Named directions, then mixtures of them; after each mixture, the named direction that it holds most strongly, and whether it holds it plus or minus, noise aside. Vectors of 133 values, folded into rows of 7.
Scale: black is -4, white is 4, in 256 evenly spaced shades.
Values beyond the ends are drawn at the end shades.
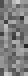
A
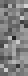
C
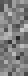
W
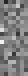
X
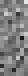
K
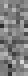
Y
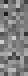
X, plus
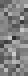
C, plus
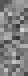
W, plus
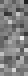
K, minus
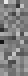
X, minus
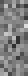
W, plus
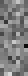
A, plus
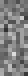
A, minus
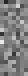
X, plus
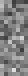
A, minus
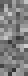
W, plus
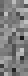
K, plus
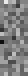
X, minus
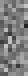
C, plus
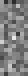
A, minus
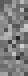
W, plus
